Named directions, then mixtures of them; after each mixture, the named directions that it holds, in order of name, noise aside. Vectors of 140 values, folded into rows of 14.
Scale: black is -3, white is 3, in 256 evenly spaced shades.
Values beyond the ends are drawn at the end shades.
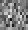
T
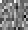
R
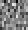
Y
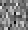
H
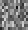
H, R, Y.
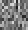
R, T, Y.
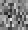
T.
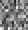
H, R, Y.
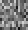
R, Y.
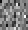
H, R, T.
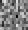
R, Y.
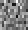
Y.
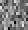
H, R.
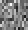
R, T.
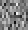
H.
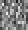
H, T, Y.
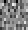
Y.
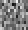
Y.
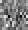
R, T.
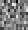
Y.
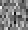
H.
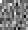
H, R.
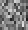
H, R, T.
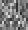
R, T, Y.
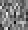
H, Y.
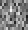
H, T.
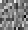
R.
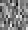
H, T, Y.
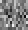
R, T.
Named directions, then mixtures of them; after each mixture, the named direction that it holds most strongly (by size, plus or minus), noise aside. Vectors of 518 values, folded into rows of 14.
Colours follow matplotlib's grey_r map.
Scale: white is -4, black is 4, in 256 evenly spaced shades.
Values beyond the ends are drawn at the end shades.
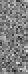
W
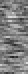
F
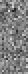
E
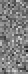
W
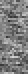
F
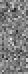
E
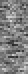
F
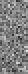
W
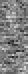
F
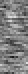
F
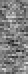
F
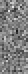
E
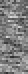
F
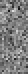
E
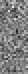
E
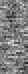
F
